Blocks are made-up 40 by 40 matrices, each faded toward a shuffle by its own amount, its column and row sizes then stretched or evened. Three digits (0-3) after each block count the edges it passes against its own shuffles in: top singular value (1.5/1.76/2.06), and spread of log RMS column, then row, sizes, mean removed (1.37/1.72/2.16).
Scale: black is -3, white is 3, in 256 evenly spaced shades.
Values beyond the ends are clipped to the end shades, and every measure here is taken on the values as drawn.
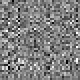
3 3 2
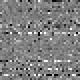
2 1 3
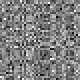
3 0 0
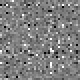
1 2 1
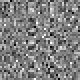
3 1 0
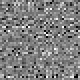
2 0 3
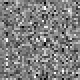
0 3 0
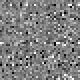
0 2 2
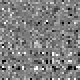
2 2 3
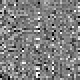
1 3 1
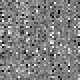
1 3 1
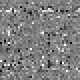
0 1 2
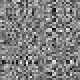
3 2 1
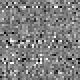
1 0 3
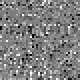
1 1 2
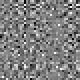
3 2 2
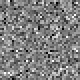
0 0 1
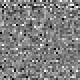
1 0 3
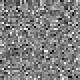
1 0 0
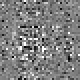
1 3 3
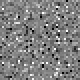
0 1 0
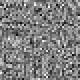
1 0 0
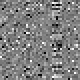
2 2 1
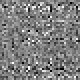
2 2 3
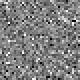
0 1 1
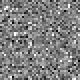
2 0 0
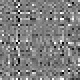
3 3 3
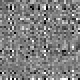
3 2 3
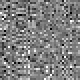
2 3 0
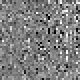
1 3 0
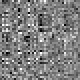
3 3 2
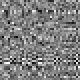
3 0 3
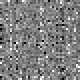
1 2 1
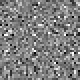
1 1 2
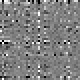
3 3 3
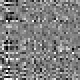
3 3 3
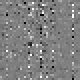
0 3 1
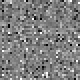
0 2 1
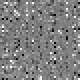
0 3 0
